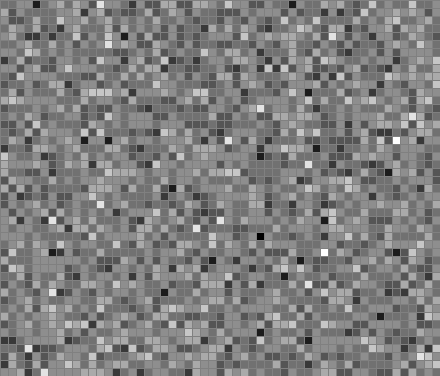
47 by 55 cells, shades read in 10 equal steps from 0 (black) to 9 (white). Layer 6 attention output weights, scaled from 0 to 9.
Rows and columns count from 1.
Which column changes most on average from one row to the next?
41
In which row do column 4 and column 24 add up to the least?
47
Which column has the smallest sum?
34
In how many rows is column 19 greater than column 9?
15
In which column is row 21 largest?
39
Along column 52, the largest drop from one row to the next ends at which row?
16
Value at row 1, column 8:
6
